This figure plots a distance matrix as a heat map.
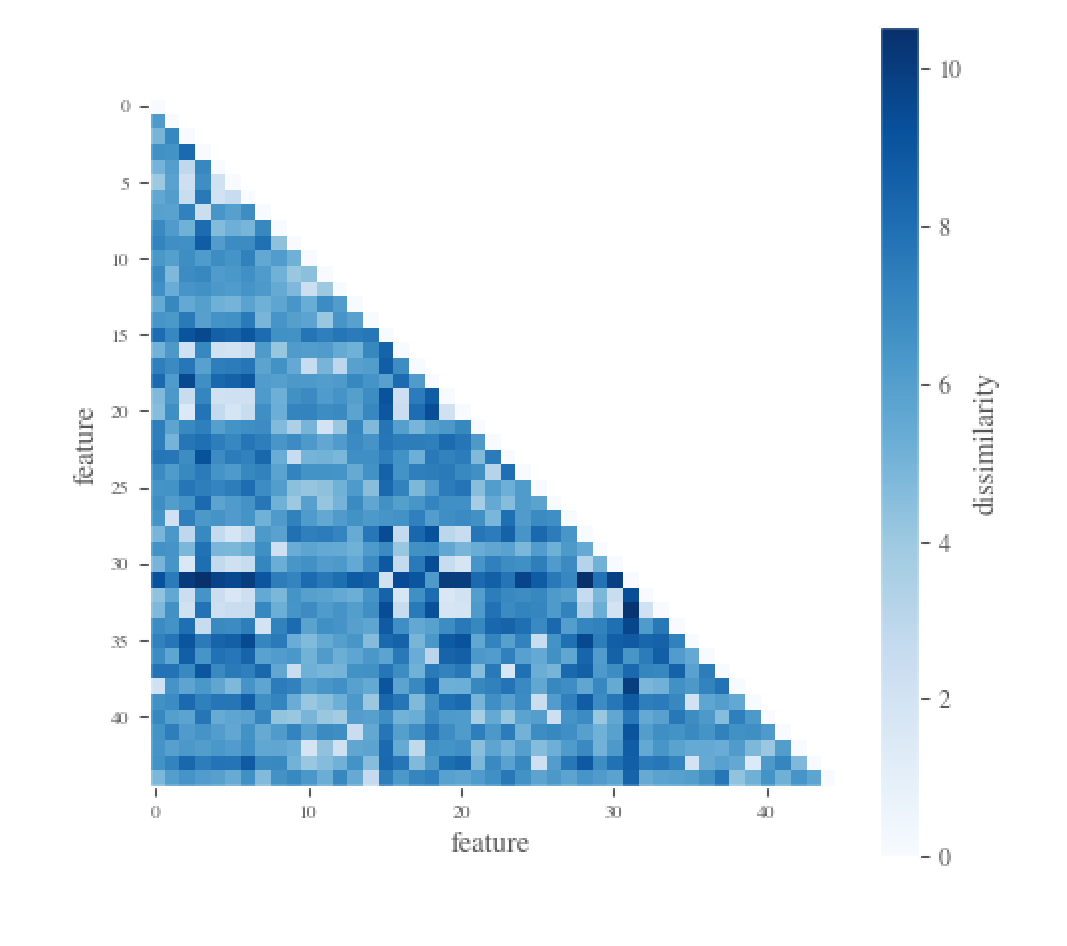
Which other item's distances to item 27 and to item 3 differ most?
1
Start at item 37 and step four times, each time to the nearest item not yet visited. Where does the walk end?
11
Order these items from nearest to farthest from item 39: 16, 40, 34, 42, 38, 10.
10, 42, 38, 40, 34, 16
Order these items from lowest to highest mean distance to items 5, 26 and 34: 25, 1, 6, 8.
6, 8, 1, 25
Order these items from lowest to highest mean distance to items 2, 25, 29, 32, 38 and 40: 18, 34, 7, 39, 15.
39, 7, 34, 18, 15
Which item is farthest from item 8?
3
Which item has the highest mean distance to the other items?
31
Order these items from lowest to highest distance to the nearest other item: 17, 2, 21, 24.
2, 21, 17, 24
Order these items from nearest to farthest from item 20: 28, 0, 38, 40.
28, 0, 38, 40
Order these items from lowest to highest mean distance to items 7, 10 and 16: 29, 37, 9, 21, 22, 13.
13, 29, 21, 9, 37, 22
